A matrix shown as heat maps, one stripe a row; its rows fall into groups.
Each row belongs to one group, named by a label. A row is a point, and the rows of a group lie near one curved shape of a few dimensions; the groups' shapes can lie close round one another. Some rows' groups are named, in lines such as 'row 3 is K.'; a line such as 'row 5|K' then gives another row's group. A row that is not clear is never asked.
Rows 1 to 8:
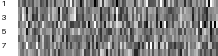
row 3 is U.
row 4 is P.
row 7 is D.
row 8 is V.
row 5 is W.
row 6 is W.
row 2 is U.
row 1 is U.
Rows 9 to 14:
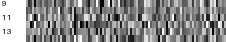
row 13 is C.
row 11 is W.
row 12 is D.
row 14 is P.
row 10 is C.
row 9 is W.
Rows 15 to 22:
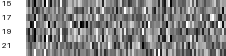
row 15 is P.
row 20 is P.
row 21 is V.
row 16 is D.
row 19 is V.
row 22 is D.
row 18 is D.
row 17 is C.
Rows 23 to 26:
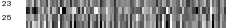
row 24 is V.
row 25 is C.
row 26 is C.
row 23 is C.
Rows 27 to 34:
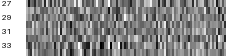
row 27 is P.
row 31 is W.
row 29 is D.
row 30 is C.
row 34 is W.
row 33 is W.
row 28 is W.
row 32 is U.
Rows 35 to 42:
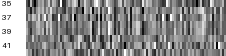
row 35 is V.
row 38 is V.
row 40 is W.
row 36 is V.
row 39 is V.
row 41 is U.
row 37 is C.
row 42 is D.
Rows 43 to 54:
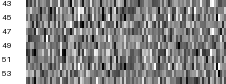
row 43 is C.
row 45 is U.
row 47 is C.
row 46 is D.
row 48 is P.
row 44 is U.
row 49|U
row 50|V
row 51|P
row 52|U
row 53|W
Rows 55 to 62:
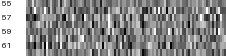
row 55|W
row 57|V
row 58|V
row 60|U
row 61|P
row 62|V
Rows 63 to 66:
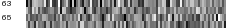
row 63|C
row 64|W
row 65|U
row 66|V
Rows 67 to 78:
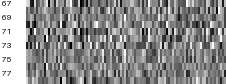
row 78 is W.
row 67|D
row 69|U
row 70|V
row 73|C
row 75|D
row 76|P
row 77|V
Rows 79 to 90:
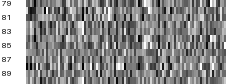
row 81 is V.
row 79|W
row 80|P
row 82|U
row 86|D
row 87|C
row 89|C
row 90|U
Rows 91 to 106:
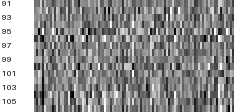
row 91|C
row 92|C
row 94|D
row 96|V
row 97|D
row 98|V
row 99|W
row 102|W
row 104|V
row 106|C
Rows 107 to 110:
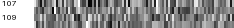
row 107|D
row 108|P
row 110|W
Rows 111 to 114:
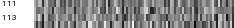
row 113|W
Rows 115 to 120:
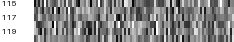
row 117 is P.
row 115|C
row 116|P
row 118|P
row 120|P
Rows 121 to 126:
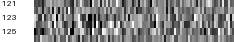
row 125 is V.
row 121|V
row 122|P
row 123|D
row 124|P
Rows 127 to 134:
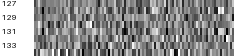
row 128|W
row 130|U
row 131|W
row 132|U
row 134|C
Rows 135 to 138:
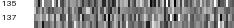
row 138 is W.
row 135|D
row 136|W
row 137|C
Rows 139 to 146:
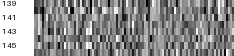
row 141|W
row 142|U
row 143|U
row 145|U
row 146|U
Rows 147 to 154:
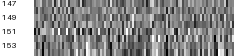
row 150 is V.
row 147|W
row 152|P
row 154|W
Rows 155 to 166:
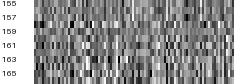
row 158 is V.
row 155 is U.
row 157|U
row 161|P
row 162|U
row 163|W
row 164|P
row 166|P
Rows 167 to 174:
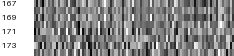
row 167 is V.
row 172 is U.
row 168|C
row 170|C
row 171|C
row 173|D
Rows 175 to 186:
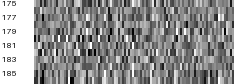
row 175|D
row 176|C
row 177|W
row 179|U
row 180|C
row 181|U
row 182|D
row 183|V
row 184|D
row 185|V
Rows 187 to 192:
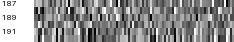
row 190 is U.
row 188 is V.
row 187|W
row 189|V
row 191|D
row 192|D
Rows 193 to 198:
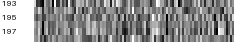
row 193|P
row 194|U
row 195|P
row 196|W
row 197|W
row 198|D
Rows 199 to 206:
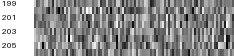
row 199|V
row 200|U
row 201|U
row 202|U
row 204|W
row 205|W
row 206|P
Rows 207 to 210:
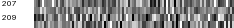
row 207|D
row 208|C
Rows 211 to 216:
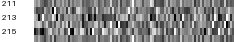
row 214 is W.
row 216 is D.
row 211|D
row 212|P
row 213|D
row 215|V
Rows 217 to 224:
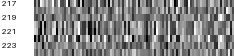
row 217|C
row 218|U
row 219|C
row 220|D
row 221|D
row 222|C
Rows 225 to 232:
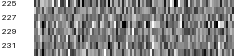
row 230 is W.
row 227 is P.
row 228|W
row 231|W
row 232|V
